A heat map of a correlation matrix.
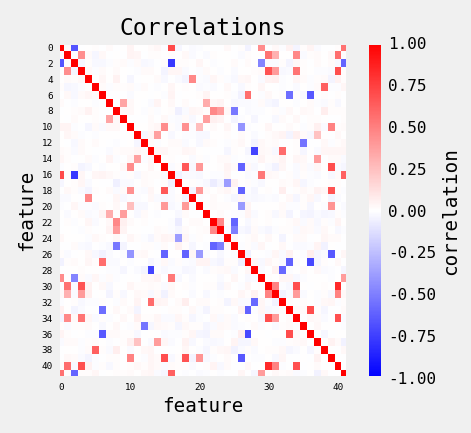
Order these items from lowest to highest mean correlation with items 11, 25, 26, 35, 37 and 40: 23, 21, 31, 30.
23, 21, 31, 30
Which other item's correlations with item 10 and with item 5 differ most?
38
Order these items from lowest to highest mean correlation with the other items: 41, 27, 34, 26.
26, 27, 41, 34
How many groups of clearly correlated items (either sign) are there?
12
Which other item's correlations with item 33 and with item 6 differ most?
36
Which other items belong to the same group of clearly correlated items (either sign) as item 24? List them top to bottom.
17
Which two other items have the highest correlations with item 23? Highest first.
22, 8
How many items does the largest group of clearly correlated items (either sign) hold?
6
